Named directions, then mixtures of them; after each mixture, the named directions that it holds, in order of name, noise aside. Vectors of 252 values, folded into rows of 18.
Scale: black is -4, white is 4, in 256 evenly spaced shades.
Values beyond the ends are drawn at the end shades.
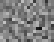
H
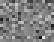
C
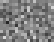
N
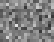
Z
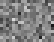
C, H.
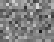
Z.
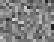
C, H, Z.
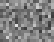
Z.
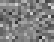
C, N, Z.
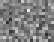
H, N.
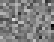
C, H.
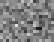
H, Z.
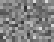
C, H, N.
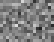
C, H, Z.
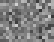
C, Z.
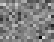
C, Z.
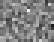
C, H, N.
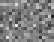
C, Z.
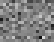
C.
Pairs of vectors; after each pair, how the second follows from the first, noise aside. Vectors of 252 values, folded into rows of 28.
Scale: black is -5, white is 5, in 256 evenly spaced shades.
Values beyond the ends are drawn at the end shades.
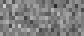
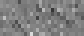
wrapped around, partly zeroed.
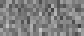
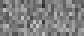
reversed, negated.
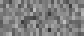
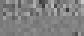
wrapped around, partly zeroed.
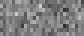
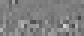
negated, partly zeroed.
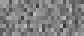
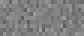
shrunk.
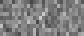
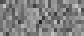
reversed, negated.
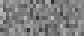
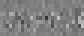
reversed, partly zeroed.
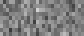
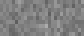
reversed, shrunk.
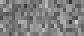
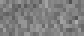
shrunk.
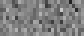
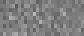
wrapped around, negated, shrunk.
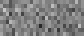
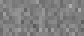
wrapped around, negated, shrunk.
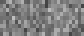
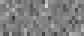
negated, partly zeroed.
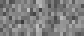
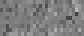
wrapped around, partly zeroed.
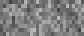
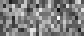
scaled up.
